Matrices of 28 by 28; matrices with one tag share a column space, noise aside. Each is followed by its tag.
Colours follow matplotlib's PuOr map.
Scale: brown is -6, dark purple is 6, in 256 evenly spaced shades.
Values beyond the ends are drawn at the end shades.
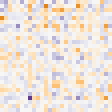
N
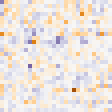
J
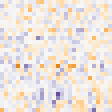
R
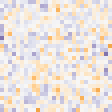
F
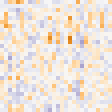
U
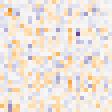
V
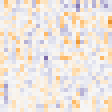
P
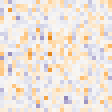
F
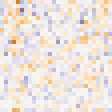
J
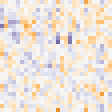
U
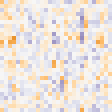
U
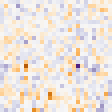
R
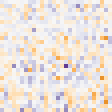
R
